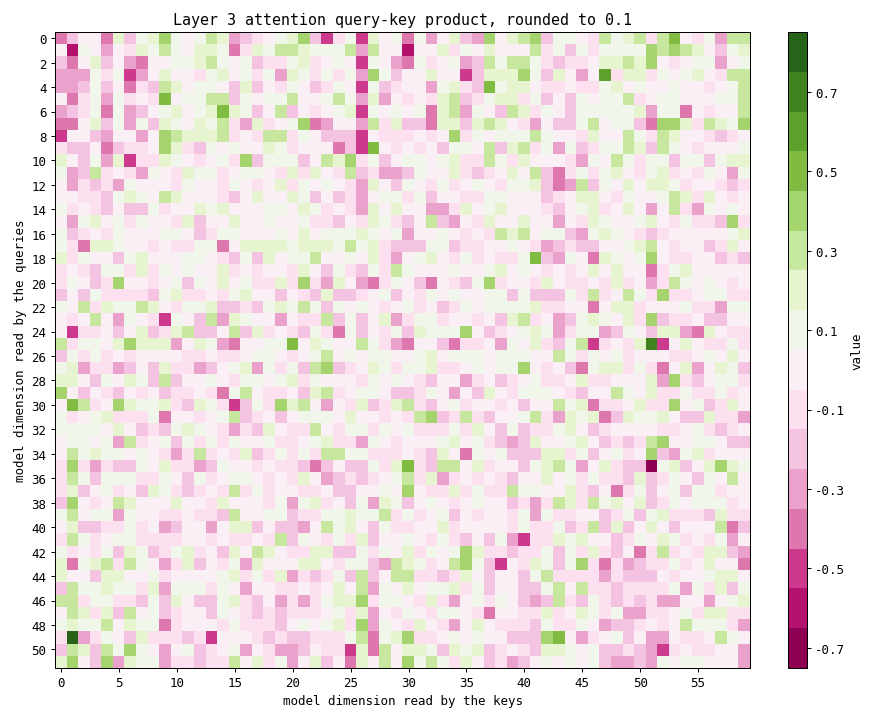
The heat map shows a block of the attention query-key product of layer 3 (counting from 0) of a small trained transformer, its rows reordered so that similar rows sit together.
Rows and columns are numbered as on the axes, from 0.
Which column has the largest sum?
53
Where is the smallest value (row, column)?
35, 51
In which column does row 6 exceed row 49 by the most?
13
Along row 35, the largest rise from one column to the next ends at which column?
52
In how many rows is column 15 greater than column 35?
26
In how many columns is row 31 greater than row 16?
23
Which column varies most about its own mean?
1
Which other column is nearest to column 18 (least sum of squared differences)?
11
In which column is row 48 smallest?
9
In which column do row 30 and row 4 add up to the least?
15
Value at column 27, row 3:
0.4
